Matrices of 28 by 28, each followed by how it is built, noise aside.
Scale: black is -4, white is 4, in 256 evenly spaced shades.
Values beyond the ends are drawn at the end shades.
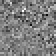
upper triangular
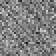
Toeplitz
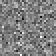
uneven columns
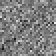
Hankel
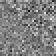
upper triangular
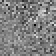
upper triangular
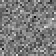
Hankel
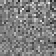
upper triangular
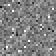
sparse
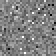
sparse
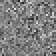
upper triangular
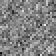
Hankel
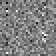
uneven columns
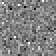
sparse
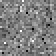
sparse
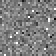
sparse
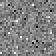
sparse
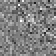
upper triangular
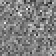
upper triangular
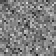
Toeplitz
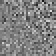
upper triangular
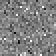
sparse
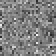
uneven columns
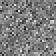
Hankel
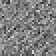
Hankel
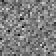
Hankel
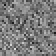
Toeplitz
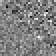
upper triangular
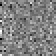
uneven columns
